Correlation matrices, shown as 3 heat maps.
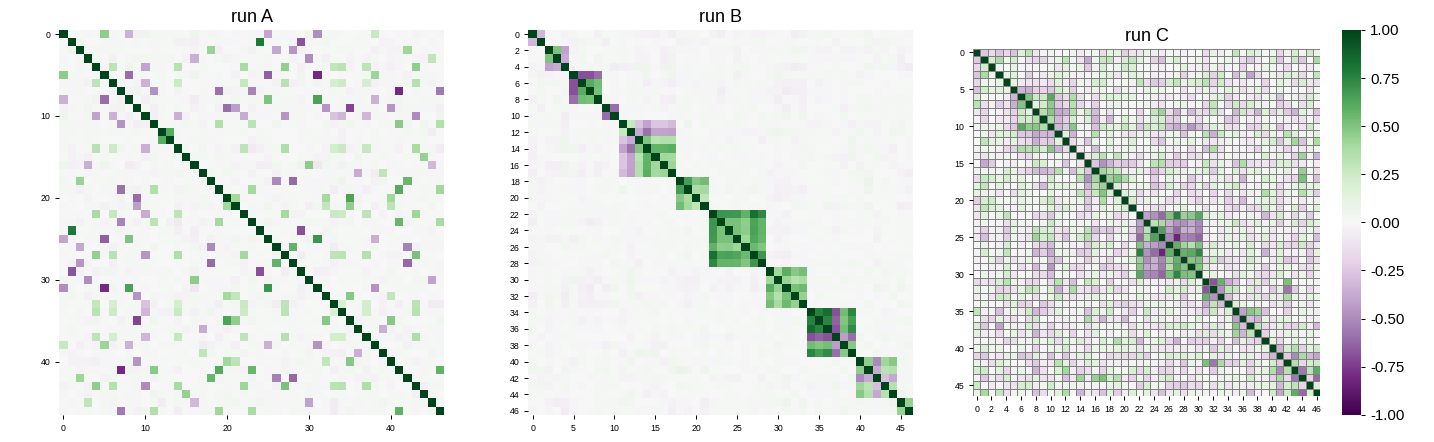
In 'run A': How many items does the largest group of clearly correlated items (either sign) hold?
10
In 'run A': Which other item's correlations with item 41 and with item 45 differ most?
7
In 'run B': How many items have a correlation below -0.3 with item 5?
3
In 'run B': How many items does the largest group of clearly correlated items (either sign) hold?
7
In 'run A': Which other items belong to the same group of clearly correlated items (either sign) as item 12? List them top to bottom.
13
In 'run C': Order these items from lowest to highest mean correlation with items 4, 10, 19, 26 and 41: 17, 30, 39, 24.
24, 39, 30, 17
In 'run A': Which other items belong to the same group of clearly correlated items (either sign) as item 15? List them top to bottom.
44
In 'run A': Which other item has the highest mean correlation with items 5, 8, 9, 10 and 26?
28
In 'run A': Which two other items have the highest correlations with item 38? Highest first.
5, 0
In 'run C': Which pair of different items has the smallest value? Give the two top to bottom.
25, 27
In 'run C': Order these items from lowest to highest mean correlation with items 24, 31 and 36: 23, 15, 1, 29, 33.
1, 29, 23, 33, 15
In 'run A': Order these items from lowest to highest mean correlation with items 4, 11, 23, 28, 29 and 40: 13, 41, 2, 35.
2, 13, 35, 41
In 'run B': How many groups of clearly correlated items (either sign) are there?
11
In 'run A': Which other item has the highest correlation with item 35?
20
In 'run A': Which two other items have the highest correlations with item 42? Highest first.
18, 2
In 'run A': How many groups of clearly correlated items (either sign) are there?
10
